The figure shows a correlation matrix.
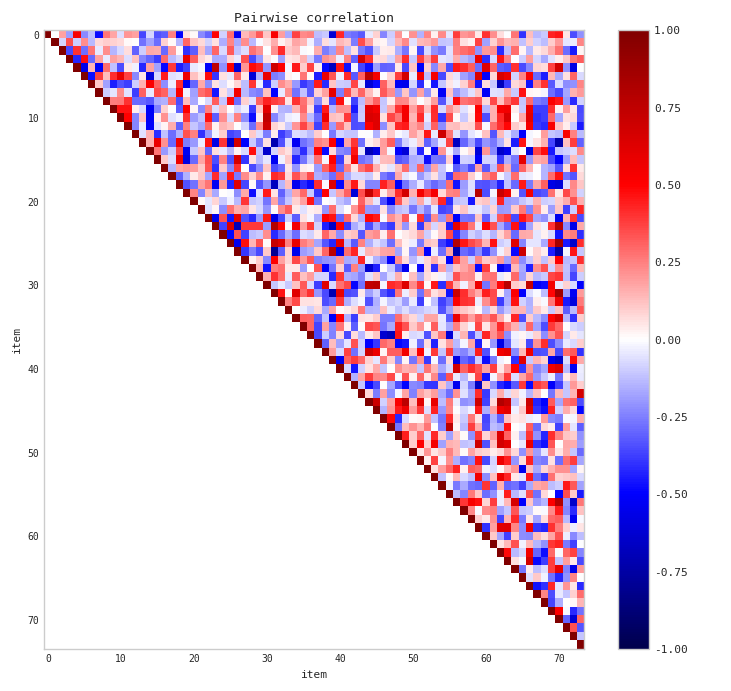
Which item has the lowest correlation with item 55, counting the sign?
36
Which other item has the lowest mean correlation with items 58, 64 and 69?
72
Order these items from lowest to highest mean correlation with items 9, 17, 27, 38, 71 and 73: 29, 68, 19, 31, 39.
68, 39, 29, 31, 19
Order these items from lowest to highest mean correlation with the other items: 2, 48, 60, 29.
60, 2, 29, 48
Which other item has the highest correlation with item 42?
15
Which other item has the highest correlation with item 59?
19
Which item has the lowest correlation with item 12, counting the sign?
65
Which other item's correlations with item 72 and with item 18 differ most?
62
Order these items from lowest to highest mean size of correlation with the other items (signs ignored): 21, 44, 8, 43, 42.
21, 43, 8, 42, 44
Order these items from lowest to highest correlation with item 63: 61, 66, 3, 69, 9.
61, 3, 69, 9, 66
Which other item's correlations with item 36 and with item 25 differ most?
56
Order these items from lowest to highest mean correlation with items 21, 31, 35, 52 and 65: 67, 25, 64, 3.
67, 3, 64, 25
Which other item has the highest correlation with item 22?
26
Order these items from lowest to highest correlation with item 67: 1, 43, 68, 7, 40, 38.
38, 40, 1, 7, 43, 68
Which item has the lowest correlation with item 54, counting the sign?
7
